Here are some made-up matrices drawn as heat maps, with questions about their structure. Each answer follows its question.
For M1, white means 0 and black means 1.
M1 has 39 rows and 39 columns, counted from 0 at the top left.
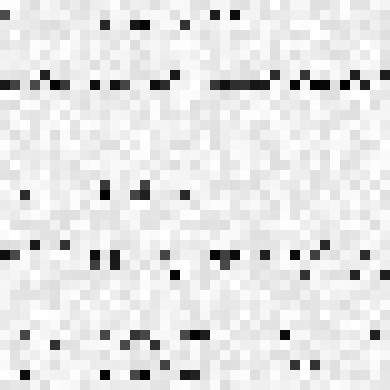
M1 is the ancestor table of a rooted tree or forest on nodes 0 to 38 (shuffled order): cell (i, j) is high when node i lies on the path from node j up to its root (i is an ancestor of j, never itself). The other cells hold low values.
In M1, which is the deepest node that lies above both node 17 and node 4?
7
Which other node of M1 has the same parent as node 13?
18
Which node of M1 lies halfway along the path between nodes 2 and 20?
37
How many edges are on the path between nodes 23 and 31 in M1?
4
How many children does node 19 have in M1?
1
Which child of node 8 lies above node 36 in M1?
25
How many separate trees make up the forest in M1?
3
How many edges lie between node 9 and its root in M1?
3
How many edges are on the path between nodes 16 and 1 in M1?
3
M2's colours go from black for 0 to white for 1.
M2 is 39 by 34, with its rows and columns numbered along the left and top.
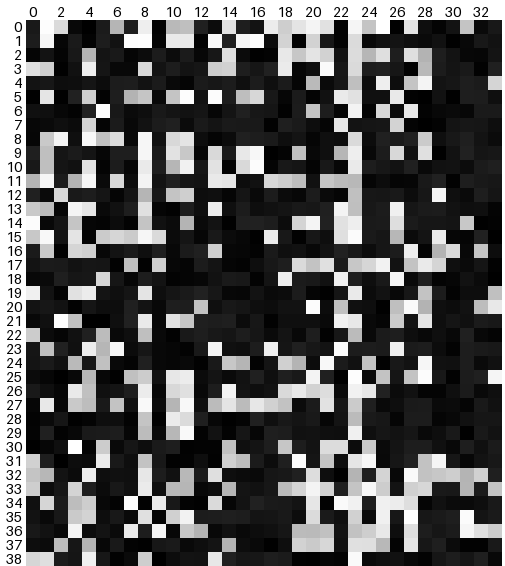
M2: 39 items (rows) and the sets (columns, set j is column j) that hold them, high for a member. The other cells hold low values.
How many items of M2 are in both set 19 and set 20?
8
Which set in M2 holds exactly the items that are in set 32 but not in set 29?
12
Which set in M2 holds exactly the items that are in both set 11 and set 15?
16
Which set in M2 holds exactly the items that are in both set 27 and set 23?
25
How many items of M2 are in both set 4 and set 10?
7
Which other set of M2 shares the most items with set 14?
21
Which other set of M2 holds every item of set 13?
1
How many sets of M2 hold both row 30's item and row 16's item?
1
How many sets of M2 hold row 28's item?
4
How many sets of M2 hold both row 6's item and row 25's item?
4
